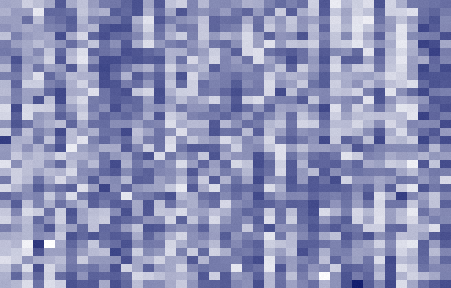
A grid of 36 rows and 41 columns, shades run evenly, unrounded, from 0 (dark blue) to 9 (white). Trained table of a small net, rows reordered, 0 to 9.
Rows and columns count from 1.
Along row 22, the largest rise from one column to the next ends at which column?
26
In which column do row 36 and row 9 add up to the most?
37
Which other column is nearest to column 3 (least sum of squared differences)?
38
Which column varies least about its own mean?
11
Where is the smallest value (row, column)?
36, 33
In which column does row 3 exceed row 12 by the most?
34
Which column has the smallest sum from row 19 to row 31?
24
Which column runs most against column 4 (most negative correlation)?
5
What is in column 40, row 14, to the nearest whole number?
3
